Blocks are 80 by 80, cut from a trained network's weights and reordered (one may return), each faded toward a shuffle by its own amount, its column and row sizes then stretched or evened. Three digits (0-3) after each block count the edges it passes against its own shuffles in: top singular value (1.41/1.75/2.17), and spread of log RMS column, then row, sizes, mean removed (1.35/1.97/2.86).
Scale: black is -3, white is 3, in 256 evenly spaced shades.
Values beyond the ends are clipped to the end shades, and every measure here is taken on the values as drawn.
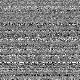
2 0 3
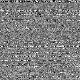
0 1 3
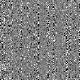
2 3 0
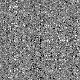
1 1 1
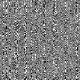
2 3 0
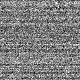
2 0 1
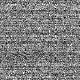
2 2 0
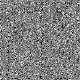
0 2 1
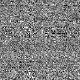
0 2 2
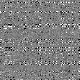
3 2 3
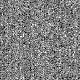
1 0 0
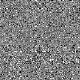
1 1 3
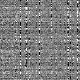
3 3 0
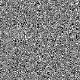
1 2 1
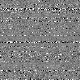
0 0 3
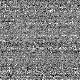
1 1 2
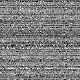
3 1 2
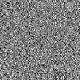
3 1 0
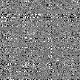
1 2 3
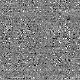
0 2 2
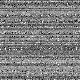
3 0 2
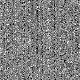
1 2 0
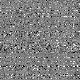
0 1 3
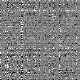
2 3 2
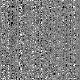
1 3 1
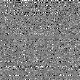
0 1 3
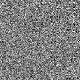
2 1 1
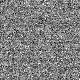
0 0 0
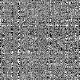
1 3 2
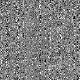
0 3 1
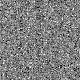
0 0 0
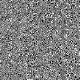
0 2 1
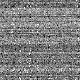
3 2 0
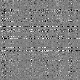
1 2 3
